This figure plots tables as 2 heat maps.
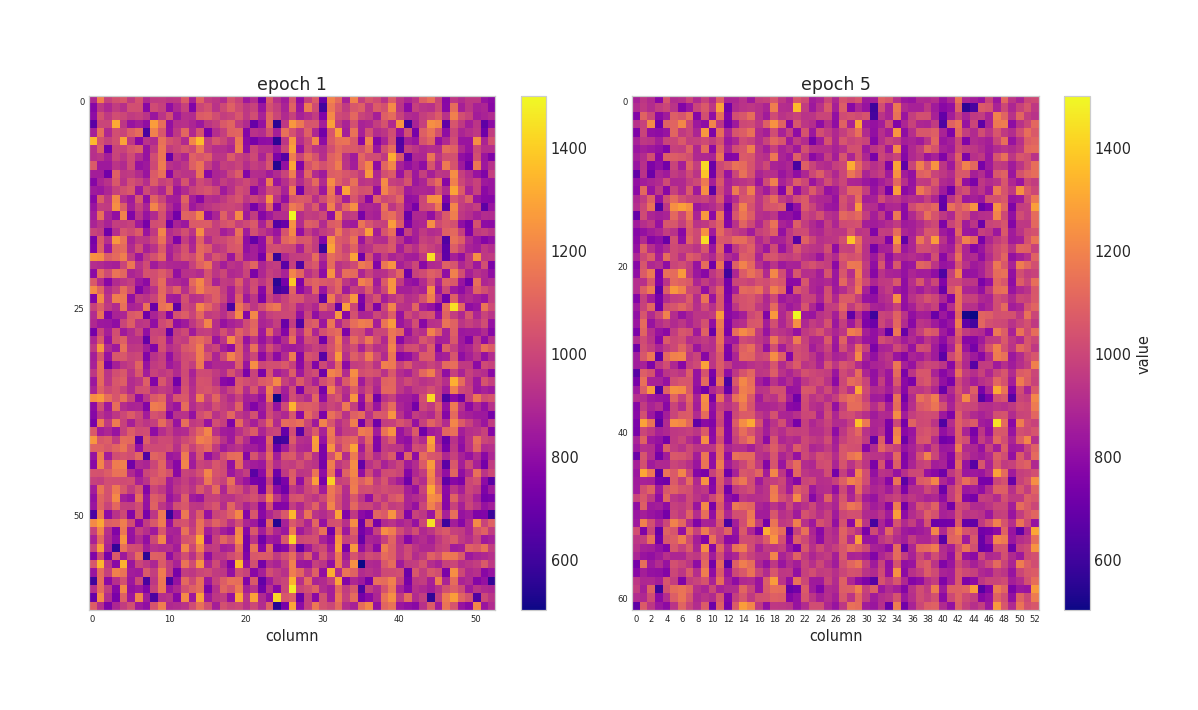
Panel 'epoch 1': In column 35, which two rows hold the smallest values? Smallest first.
56, 59
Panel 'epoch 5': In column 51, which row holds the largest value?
41
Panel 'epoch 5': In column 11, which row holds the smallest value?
59
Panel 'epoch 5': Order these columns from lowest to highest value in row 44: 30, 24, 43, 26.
43, 26, 30, 24
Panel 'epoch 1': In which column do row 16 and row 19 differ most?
44
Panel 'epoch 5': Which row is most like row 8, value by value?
17
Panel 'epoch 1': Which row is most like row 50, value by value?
58
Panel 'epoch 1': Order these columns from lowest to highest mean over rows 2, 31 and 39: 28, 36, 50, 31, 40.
50, 40, 28, 36, 31
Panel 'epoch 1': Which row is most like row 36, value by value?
51
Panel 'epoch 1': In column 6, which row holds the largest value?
60
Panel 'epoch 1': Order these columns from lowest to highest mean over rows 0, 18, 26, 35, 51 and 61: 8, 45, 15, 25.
25, 45, 8, 15
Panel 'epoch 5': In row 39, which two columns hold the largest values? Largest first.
47, 29
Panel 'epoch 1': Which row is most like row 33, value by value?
0
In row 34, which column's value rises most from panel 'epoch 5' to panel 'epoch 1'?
12
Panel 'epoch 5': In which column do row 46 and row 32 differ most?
44
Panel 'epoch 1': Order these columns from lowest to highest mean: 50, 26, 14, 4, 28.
50, 28, 4, 14, 26
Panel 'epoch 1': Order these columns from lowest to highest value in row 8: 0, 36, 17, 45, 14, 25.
25, 45, 17, 0, 14, 36
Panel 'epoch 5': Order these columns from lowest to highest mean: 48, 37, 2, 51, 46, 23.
46, 23, 2, 37, 51, 48
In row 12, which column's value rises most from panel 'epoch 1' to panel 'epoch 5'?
52
